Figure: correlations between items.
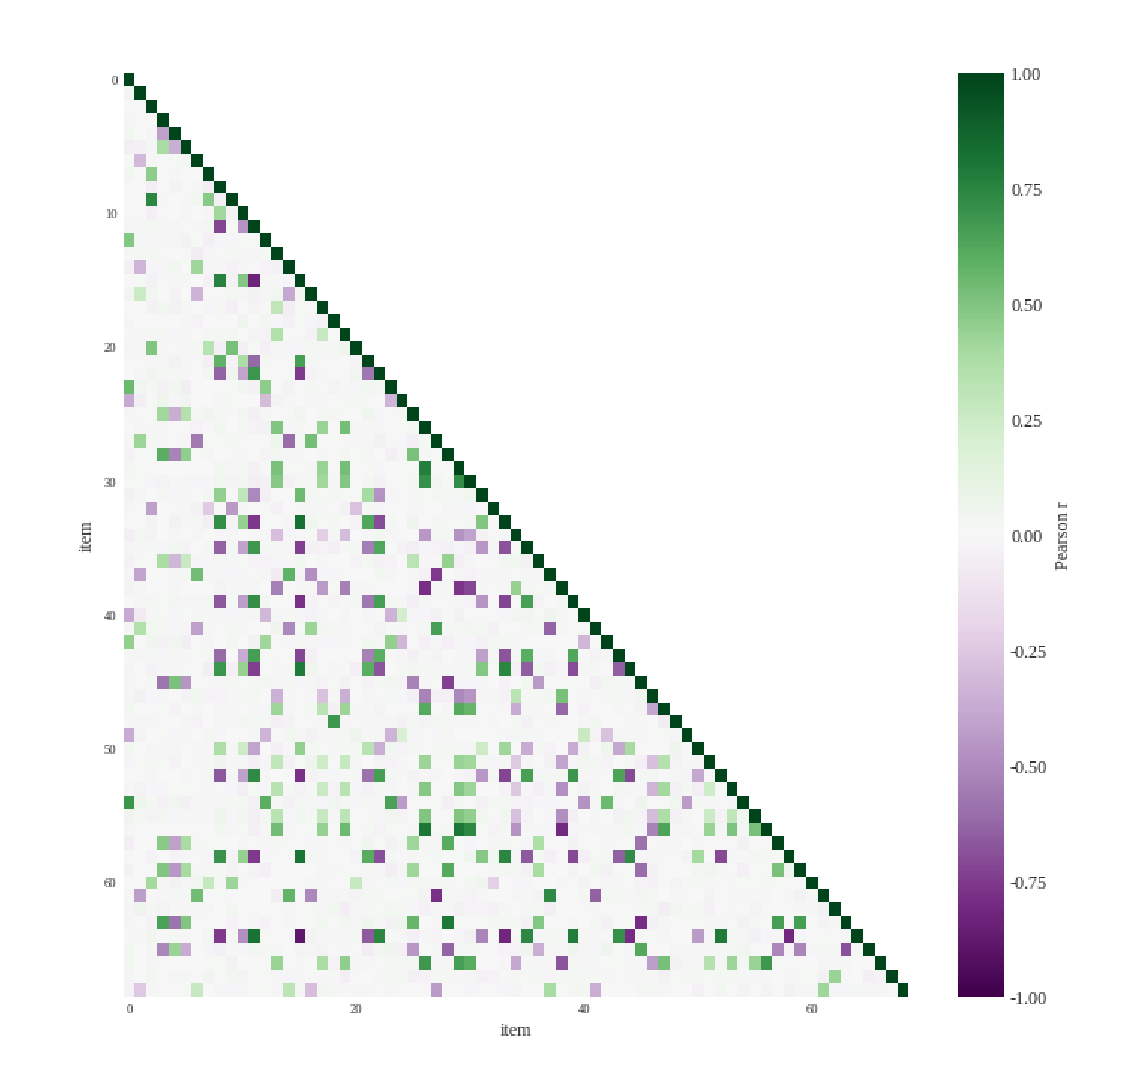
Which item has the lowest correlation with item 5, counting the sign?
45
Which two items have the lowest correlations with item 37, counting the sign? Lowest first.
27, 41
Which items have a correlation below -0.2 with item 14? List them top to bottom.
1, 16, 27, 41
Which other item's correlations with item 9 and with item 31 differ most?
2
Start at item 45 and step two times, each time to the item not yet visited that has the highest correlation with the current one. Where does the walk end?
4
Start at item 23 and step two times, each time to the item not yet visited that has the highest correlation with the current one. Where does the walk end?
0
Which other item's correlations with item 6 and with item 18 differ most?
48
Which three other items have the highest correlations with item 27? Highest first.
41, 16, 1
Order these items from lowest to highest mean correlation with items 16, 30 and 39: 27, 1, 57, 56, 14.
14, 57, 1, 27, 56
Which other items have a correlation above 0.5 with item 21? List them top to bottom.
8, 15, 33, 44, 58
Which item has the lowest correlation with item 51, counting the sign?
38
